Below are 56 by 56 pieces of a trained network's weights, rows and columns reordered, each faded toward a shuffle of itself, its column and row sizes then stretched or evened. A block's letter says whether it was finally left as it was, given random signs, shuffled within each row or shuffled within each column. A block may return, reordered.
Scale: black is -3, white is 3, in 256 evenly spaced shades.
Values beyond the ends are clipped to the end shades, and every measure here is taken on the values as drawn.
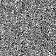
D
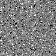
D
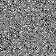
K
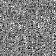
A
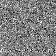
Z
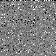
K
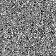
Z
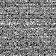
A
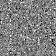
D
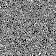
Z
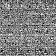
A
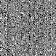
A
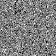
D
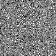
D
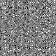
A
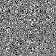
A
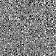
A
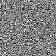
A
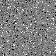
D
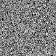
D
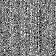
D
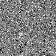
D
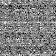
A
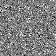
Z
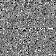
K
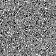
D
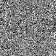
D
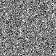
D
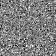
Z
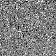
Z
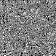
K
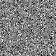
D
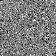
K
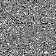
K
